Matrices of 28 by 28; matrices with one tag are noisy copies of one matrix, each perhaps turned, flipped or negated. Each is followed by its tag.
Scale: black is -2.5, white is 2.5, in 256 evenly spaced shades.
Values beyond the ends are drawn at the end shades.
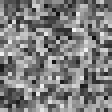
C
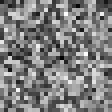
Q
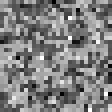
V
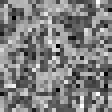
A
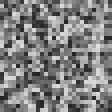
Q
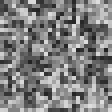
C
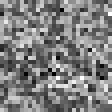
A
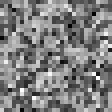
A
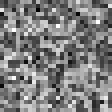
A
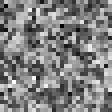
V
